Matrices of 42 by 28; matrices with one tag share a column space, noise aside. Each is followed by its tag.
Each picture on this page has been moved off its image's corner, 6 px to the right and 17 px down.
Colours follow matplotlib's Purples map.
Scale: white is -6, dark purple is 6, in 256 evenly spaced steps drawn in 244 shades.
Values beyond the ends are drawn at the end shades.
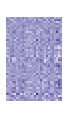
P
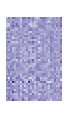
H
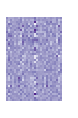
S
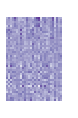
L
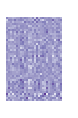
P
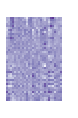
L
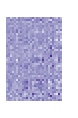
P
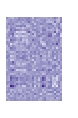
S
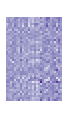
H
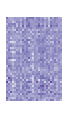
H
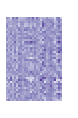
H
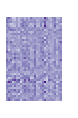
H
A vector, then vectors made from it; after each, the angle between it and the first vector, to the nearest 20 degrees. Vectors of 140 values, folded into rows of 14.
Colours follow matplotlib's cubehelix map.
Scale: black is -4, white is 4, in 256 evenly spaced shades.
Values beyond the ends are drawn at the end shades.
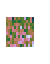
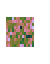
140 degrees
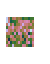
80 degrees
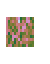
100 degrees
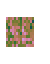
80 degrees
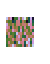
60 degrees
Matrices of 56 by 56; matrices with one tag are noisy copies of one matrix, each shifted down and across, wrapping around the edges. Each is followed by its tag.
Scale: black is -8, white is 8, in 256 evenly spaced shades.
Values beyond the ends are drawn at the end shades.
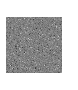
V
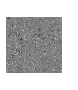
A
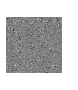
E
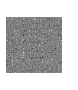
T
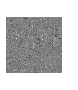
A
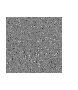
E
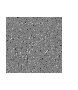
E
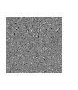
E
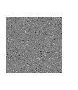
V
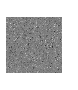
E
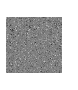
A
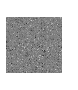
A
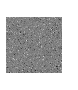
V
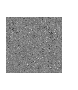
A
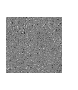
E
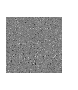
E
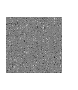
T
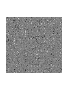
T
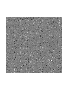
T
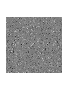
E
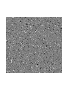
V
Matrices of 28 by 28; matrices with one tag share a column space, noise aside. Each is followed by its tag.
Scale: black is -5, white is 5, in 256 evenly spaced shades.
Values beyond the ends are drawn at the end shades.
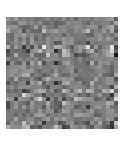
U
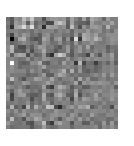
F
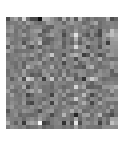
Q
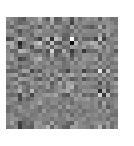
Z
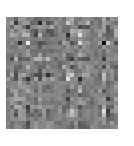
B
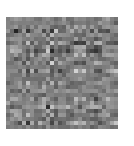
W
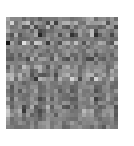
B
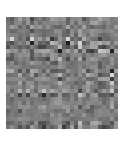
Z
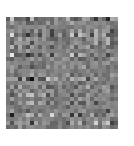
Q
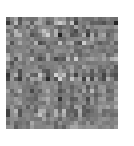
B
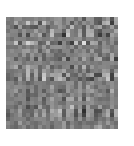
B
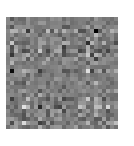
W
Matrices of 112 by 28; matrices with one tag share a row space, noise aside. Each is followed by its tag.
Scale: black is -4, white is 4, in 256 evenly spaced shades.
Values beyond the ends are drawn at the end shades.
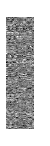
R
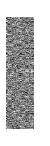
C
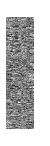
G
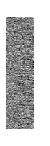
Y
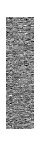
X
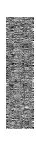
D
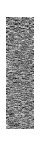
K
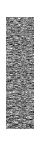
G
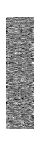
K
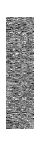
G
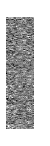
R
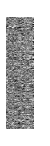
Y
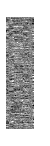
D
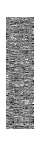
D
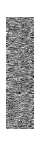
K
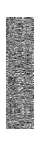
Y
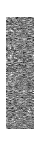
R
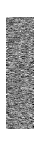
K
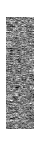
G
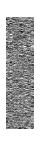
X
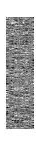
D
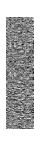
Y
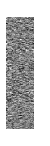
C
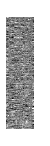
D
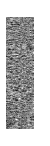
G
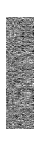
Y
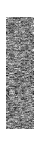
K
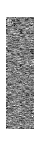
C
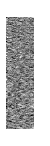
C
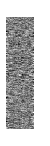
K
